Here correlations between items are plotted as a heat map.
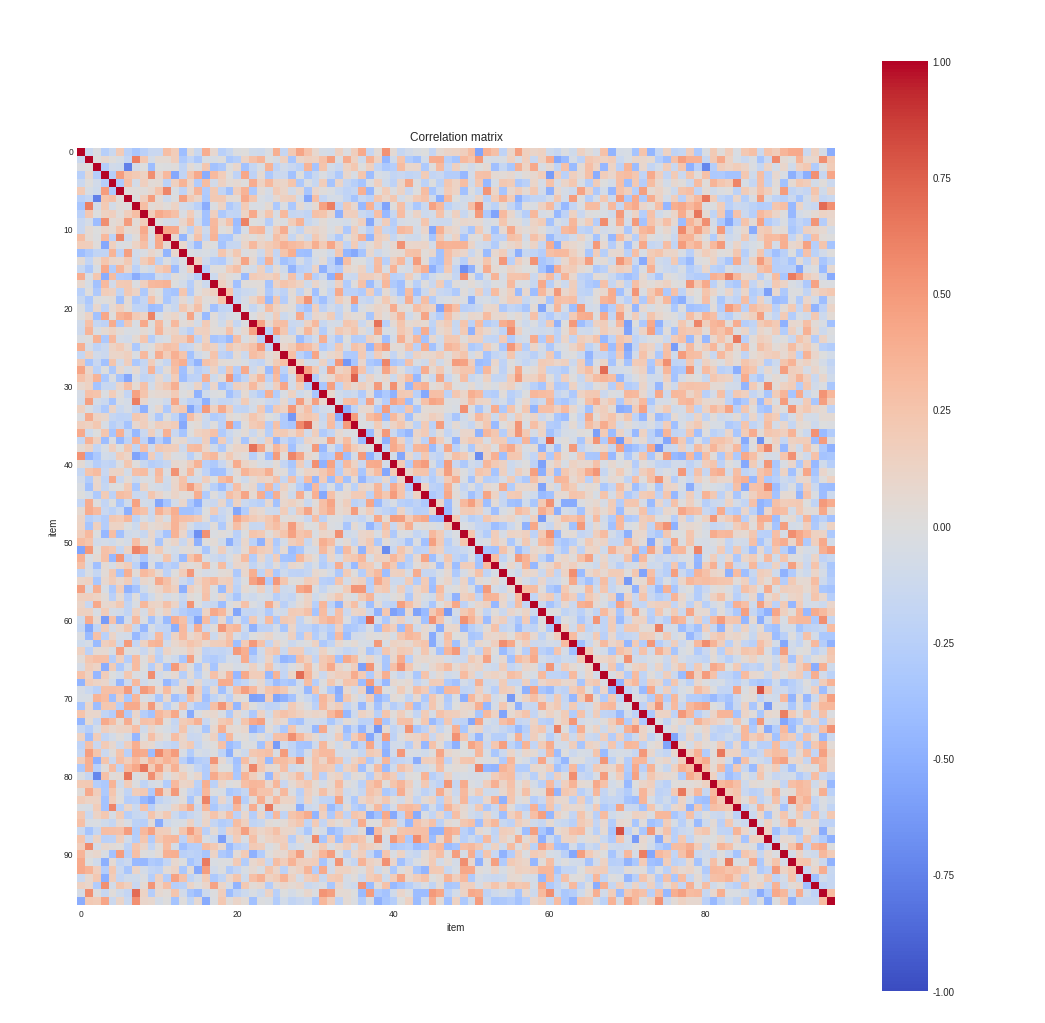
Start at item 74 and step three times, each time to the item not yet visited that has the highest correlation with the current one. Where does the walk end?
71
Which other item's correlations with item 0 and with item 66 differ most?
36
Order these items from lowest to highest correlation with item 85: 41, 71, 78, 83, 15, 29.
41, 15, 83, 71, 78, 29
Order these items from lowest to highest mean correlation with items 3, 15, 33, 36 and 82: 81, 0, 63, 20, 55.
20, 81, 0, 63, 55
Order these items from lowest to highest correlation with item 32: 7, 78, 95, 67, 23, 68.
23, 67, 68, 78, 95, 7
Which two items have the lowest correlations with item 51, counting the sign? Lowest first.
39, 0
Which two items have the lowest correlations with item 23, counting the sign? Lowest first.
70, 50
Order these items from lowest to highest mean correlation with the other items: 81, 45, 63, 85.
45, 85, 63, 81
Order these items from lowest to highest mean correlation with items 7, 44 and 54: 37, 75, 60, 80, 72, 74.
75, 72, 74, 60, 37, 80
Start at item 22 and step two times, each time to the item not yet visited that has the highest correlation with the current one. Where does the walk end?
88
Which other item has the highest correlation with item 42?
74
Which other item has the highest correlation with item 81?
47
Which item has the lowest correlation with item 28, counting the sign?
84
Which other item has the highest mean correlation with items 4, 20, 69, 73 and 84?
87
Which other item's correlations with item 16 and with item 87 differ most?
69
